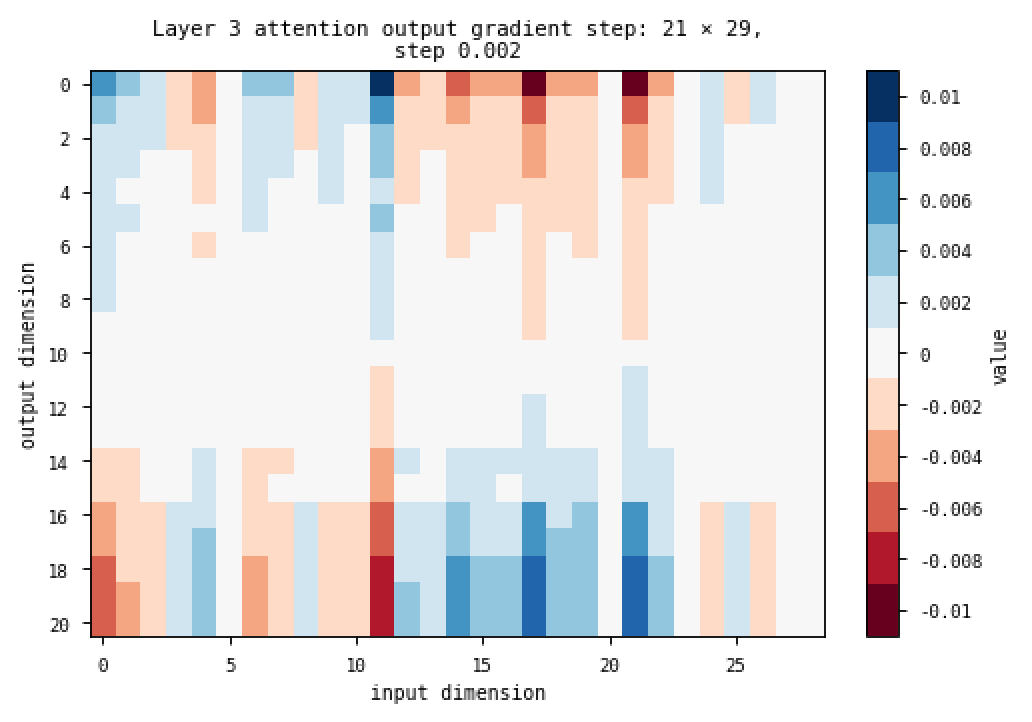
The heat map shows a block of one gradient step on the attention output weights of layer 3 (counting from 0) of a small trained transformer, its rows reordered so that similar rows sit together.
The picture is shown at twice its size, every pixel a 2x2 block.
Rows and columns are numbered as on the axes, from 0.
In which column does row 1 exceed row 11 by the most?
11
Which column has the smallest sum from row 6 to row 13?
17
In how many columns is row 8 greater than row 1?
14
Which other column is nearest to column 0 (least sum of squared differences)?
6
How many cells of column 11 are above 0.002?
5
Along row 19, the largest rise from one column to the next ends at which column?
12
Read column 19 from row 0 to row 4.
-0.004 -0.002 -0.002 -0.002 -0.002
